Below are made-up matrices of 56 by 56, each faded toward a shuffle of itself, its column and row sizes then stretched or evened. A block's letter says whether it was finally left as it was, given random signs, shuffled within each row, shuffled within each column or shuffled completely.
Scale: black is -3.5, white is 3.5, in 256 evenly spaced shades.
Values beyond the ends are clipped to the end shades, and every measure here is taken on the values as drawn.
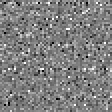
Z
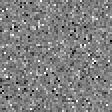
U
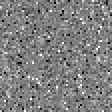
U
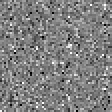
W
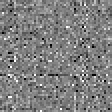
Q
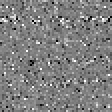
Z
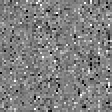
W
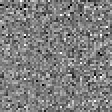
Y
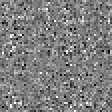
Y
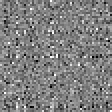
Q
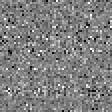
Z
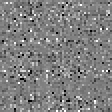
Y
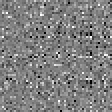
Q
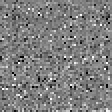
Y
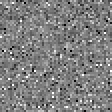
U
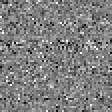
Z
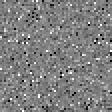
U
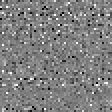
Z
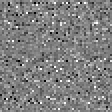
Z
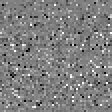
Z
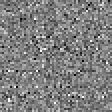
Z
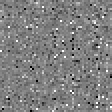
W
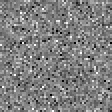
U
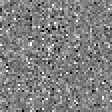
W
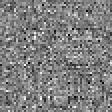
Q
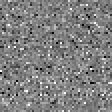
Z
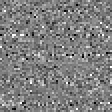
Z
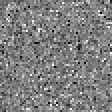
U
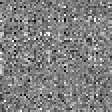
Q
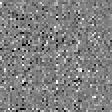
Q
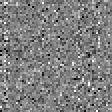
W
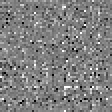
Y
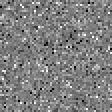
U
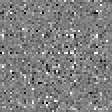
Q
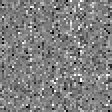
W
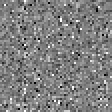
W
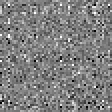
Q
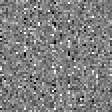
W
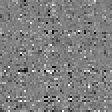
Q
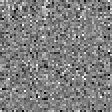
Q
